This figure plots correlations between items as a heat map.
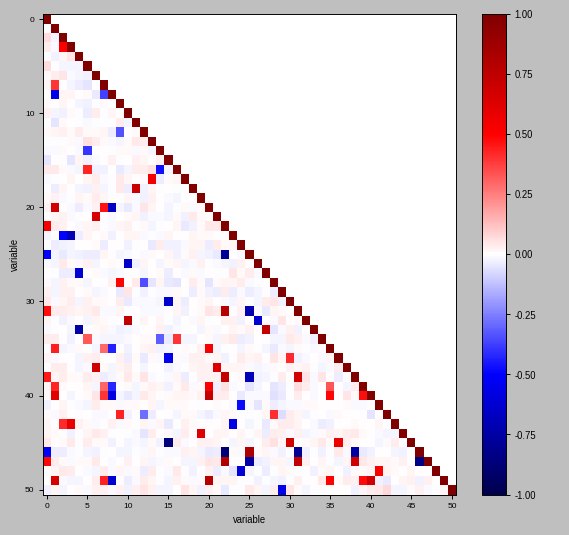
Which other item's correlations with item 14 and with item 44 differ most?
19
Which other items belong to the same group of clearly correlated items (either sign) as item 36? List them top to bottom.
15, 30, 45
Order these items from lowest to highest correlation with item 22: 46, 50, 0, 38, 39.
46, 50, 39, 0, 38
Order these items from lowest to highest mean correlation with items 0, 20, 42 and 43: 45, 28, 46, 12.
46, 12, 45, 28
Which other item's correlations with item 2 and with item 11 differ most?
18
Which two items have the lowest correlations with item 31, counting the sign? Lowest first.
46, 25
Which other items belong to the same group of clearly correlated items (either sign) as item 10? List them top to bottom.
26, 32
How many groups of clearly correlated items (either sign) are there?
14
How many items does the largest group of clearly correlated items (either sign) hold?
8
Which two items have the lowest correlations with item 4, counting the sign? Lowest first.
33, 27
